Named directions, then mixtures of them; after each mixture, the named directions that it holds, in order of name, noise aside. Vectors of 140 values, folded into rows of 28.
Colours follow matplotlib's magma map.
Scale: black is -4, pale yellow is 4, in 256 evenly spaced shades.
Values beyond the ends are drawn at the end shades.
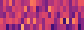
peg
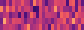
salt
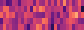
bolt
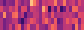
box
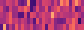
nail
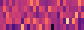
bolt, peg.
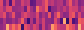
peg.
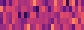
box, salt.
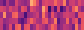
box.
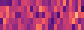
bolt, salt.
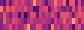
box, salt.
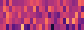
bolt, peg.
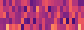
peg.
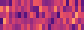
bolt, salt.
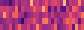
bolt, box.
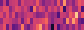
bolt, peg.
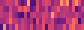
nail.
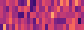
nail.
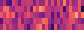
bolt.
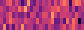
nail, peg.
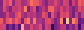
peg.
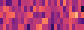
bolt.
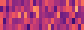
salt.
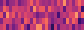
bolt, peg.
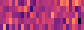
nail, peg.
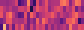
bolt, nail.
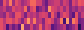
peg.
